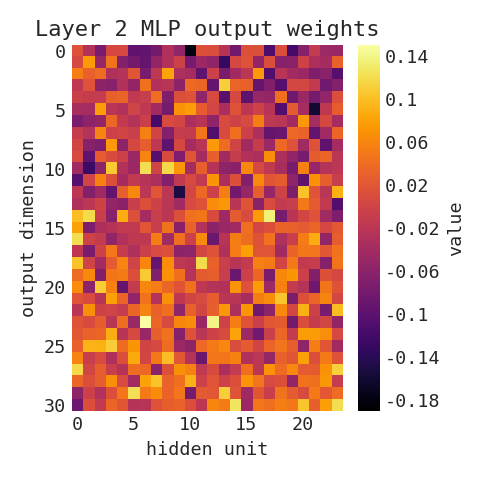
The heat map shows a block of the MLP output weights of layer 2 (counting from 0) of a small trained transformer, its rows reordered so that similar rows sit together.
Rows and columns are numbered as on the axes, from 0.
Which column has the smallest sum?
19
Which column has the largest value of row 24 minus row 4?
21
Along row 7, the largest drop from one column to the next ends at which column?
12
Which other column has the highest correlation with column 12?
18
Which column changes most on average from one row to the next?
17
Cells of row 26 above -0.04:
22
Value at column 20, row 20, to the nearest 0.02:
-0.02
